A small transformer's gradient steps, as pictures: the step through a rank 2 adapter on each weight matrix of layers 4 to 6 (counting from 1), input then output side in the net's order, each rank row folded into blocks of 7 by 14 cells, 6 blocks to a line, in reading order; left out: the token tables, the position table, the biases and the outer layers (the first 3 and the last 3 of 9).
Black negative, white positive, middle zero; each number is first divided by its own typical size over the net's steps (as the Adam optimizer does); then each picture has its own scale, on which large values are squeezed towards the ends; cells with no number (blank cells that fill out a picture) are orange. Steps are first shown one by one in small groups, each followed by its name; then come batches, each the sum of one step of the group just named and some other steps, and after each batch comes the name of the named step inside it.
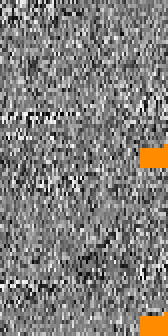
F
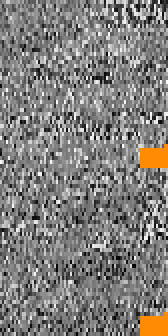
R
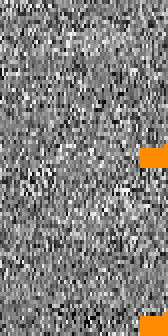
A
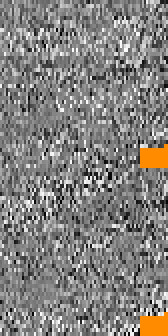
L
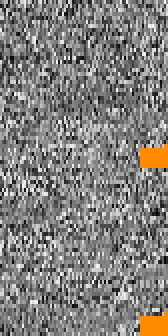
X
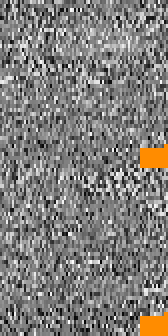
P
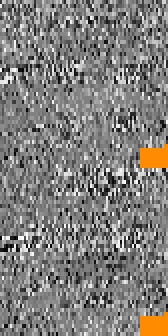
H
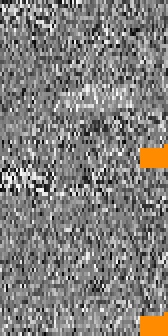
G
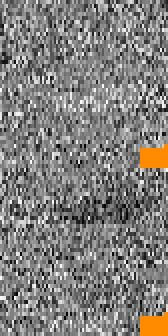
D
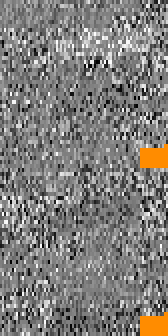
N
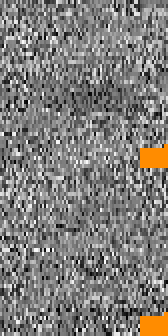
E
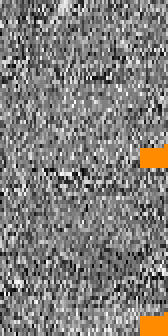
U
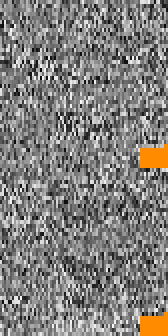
D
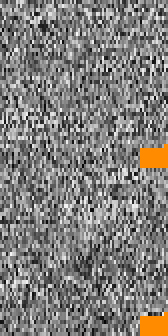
F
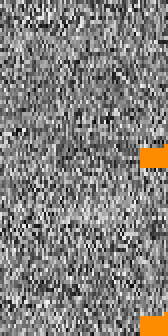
L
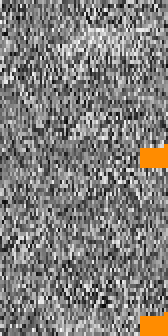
H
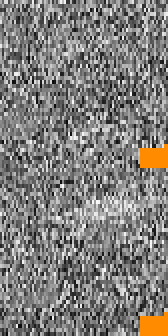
A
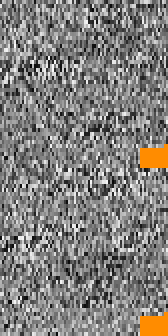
H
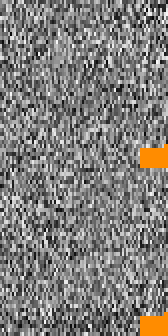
N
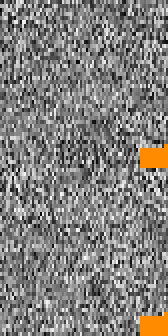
G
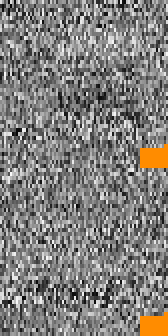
X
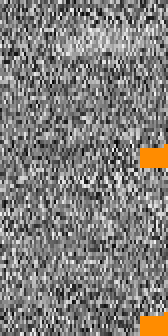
P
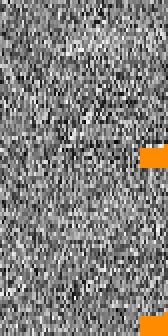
A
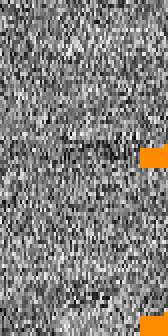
X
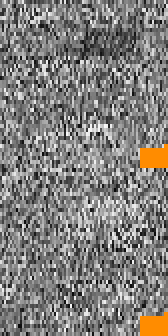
X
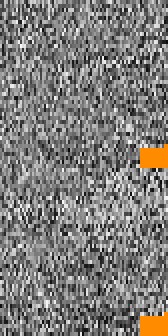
P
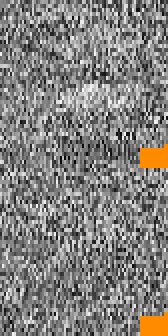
R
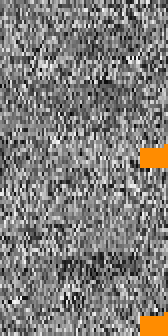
E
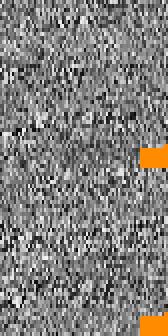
H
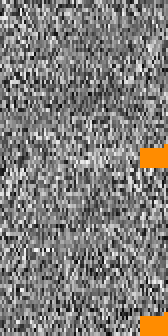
E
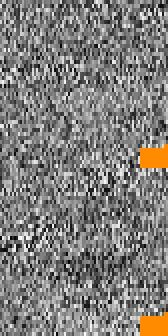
H
